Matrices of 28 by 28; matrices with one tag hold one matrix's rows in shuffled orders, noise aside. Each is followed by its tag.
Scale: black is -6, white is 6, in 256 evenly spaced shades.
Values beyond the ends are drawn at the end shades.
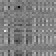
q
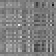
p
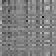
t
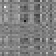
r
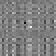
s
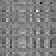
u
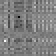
q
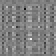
s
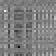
q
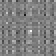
s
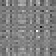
u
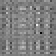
u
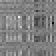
p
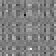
s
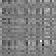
t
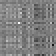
p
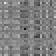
r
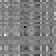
r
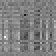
r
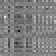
q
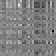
p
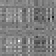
p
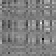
t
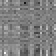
r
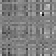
t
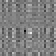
s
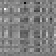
r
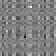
s
